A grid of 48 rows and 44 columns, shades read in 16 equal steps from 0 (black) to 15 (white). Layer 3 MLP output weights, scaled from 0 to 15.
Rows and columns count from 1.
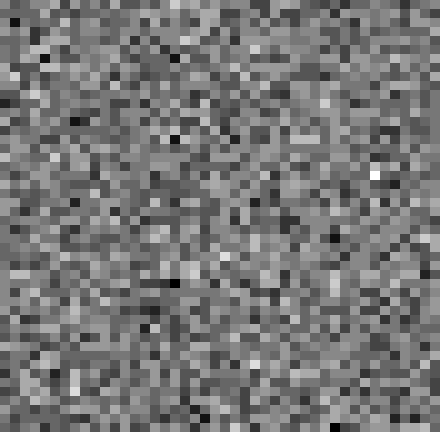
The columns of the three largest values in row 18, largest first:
6, 1, 30
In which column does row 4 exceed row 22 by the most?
28
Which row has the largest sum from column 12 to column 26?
29
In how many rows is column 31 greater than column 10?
14
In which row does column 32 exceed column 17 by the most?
42
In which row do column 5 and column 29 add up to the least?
7
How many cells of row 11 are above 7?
14
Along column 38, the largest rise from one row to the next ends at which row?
19
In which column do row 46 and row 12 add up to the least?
20
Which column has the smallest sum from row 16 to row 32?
18
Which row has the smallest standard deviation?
17
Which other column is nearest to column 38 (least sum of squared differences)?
11
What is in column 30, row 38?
8
